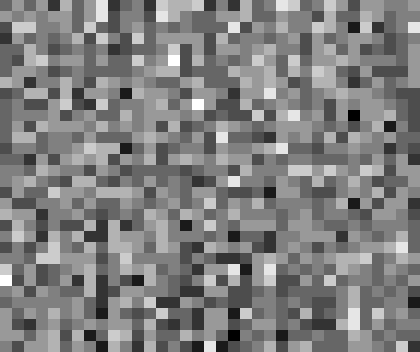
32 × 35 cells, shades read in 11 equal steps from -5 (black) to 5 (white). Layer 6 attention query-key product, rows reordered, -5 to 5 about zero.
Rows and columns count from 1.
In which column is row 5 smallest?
10
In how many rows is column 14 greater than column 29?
14
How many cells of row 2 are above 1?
6
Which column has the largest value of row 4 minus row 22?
9
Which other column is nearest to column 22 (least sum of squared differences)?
29
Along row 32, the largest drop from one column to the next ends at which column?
19
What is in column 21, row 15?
1
